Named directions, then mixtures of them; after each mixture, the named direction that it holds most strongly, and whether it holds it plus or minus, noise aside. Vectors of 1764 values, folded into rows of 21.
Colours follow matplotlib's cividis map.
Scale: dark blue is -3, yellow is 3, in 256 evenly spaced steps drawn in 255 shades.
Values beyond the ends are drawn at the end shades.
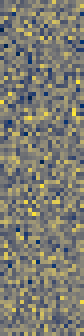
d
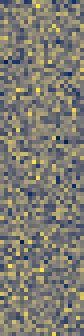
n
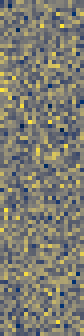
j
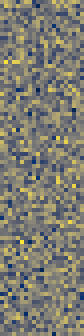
n, minus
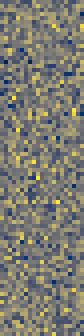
n, plus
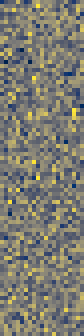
n, plus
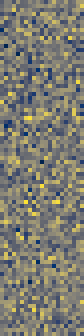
d, plus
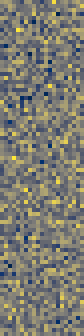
d, plus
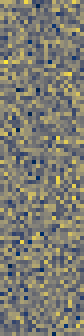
n, minus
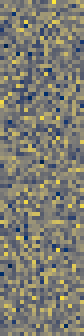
d, plus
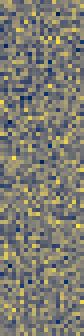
d, plus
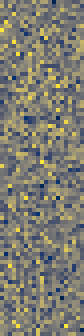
d, minus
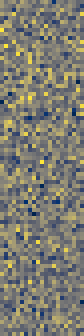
d, minus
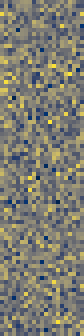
j, plus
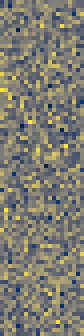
j, plus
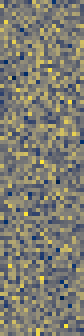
n, plus
